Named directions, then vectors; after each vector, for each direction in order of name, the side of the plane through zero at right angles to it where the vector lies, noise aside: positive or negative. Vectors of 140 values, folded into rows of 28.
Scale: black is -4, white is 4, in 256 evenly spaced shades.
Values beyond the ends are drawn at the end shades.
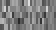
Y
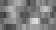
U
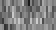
positive, negative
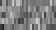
positive, positive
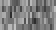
negative, negative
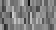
positive, negative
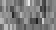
negative, positive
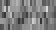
positive, positive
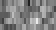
positive, negative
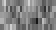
negative, positive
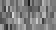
positive, negative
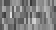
positive, positive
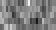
negative, positive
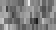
negative, positive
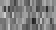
negative, negative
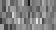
positive, negative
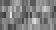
positive, positive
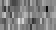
negative, negative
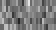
negative, positive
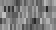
negative, negative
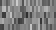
positive, positive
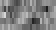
negative, negative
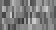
positive, positive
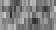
negative, negative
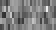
positive, positive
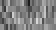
positive, negative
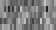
negative, negative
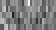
negative, positive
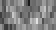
positive, negative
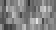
positive, negative
